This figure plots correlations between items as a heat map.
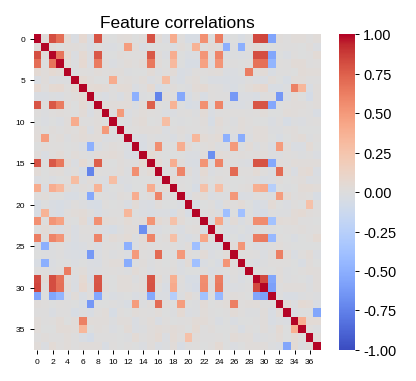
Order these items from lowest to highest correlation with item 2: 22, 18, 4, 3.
4, 18, 22, 3
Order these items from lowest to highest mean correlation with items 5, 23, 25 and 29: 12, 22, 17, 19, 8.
12, 19, 17, 22, 8
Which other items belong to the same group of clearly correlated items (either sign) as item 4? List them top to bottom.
28
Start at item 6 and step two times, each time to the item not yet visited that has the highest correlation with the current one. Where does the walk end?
35
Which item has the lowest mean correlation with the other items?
31
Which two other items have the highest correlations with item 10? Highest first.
5, 17
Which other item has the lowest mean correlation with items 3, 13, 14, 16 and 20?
7
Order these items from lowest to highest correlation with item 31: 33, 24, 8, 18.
8, 24, 18, 33
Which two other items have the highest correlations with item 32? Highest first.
16, 26
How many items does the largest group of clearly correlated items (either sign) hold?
11
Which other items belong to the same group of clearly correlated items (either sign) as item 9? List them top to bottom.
11
